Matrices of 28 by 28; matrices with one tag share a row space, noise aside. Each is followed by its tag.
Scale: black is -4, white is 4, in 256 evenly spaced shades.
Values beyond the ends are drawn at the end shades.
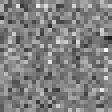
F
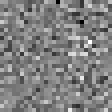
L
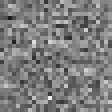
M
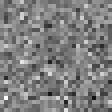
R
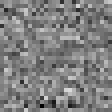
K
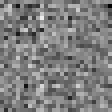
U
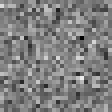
L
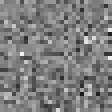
R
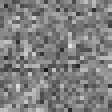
U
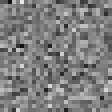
M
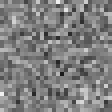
M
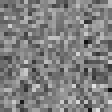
R
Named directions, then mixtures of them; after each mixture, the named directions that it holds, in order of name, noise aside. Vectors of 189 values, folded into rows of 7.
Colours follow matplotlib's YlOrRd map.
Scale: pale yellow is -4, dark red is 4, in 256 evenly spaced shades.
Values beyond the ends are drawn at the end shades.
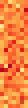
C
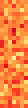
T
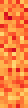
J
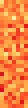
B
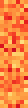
C, J, T.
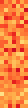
C, J, T.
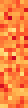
B, J, T.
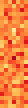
T.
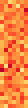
C.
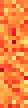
C, T.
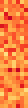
J.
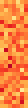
B, C.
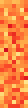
B, C, T.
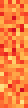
B, T.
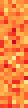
T.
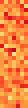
J.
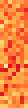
C, T.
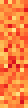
B, C, T.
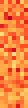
J.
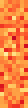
B, J.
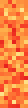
B, T.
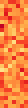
C, J, T.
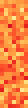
B, C, T.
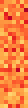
C, J.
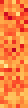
B, C, J.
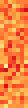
C, T.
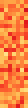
B, C, J.
